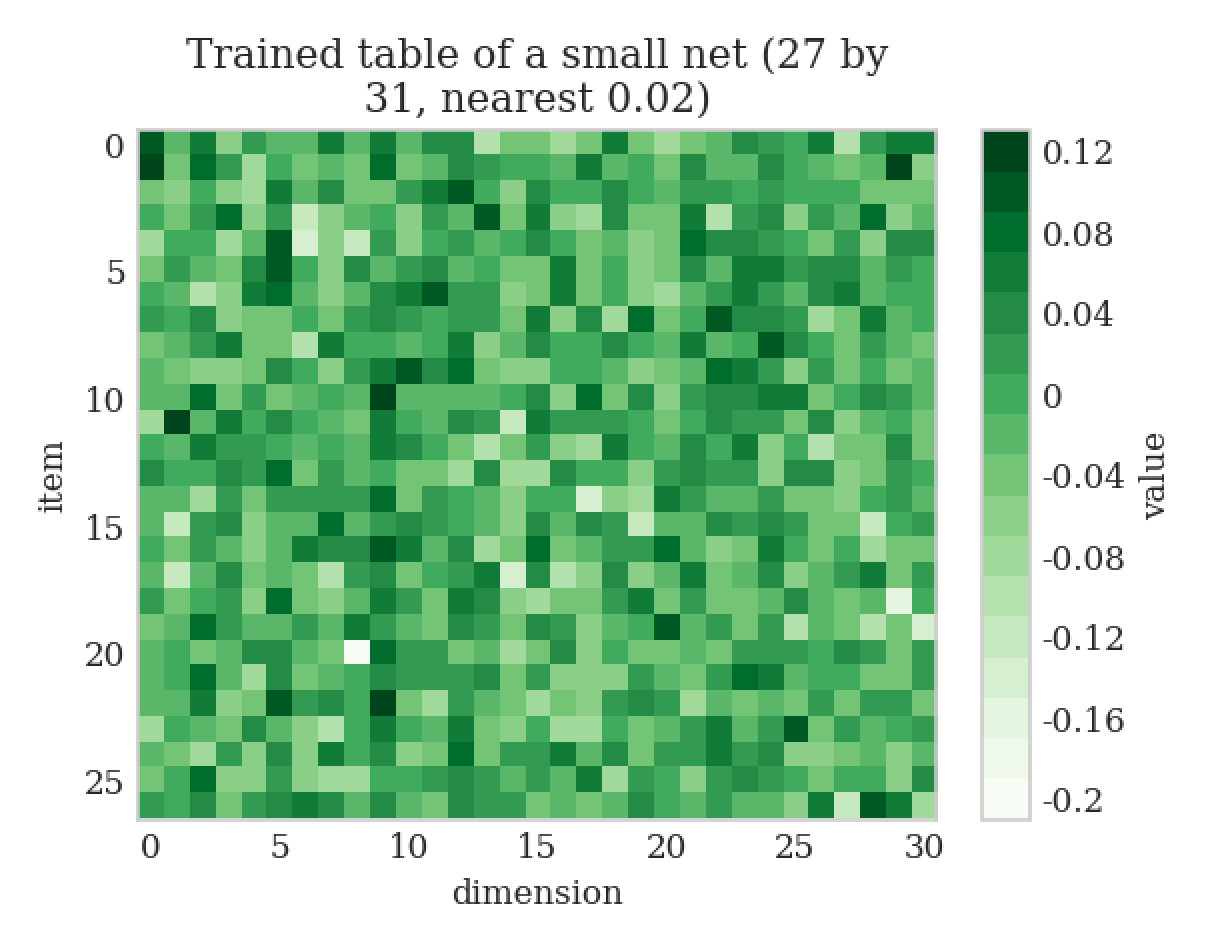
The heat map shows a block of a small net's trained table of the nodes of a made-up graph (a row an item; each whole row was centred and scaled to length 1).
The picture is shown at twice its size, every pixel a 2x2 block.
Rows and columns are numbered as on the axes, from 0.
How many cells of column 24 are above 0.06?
1
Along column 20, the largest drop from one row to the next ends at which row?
20
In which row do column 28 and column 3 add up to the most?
3
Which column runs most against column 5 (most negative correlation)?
15
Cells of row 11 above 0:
14
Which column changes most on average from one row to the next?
2
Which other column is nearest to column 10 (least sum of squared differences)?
11
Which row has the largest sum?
10
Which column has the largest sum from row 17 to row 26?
9
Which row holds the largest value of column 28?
26
